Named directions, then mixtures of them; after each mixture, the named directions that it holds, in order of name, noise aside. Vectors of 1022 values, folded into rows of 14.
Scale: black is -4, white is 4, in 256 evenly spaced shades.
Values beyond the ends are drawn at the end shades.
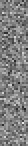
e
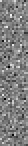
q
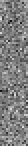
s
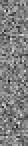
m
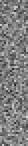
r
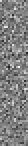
m, q, r.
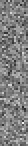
e.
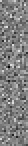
m, q.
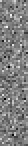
q.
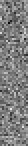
m, s.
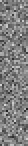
q, r.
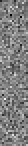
m, q, s.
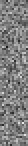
e, m.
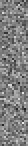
e.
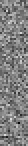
m, s.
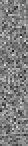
e, m, r.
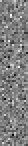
q.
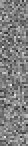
e, s.
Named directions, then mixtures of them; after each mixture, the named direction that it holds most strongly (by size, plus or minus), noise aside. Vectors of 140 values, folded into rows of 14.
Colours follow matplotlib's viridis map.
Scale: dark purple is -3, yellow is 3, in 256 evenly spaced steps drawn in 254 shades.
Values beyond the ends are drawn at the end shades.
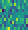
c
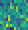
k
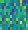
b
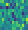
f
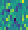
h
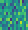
b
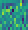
h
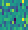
h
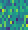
c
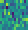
f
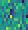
h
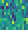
f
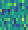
h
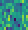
h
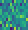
k
